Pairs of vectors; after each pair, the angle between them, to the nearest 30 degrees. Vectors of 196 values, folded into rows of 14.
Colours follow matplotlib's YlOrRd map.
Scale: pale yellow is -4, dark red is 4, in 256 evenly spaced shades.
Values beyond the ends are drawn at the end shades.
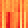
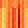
60 degrees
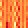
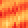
120 degrees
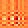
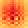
120 degrees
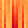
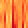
30 degrees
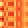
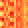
30 degrees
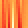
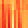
30 degrees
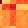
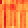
60 degrees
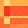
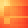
60 degrees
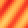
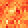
60 degrees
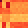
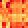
30 degrees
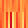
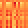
60 degrees
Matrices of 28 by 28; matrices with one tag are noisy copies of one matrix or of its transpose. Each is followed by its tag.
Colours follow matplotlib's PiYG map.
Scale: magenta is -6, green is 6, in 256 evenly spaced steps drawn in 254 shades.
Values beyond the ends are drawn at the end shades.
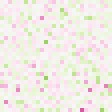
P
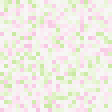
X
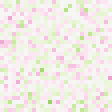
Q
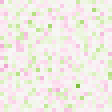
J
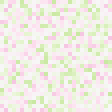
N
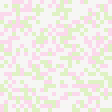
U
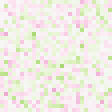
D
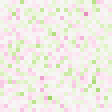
N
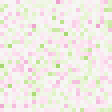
J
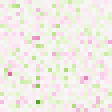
N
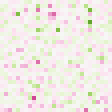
D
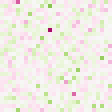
D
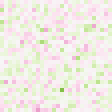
X
